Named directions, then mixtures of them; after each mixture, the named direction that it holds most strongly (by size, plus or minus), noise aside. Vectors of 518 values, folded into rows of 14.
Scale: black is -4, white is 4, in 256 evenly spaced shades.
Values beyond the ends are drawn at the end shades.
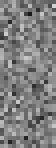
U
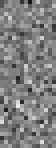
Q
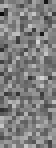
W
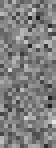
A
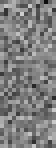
W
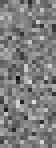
Q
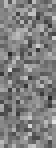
A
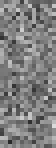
U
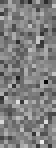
Q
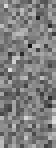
A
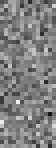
U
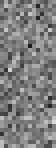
A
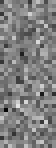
Q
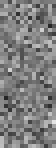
A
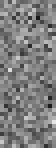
A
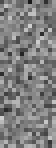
W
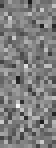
Q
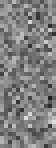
A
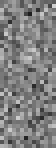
U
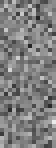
A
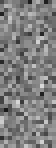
W
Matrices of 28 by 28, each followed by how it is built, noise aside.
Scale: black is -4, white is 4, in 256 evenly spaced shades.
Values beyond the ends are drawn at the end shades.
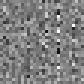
uneven columns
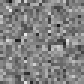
low rank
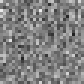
blocks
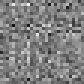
low rank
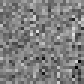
uneven columns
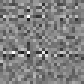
low rank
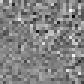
upper triangular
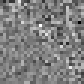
upper triangular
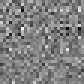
low rank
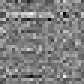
low rank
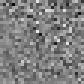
upper triangular
